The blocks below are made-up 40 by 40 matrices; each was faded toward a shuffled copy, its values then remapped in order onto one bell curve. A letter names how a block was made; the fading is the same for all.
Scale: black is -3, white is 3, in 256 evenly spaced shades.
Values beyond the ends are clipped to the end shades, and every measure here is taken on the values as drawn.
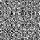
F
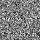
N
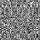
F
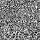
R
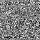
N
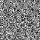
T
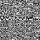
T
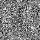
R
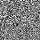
N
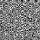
F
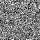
N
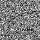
R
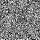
R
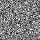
N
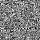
N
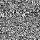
N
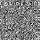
T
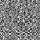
F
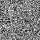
N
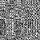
F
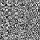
F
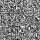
N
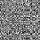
F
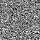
R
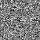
R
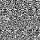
T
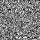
N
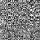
F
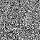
N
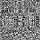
F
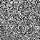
R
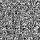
R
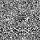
T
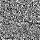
N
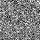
R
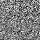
N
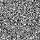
R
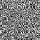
F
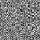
F
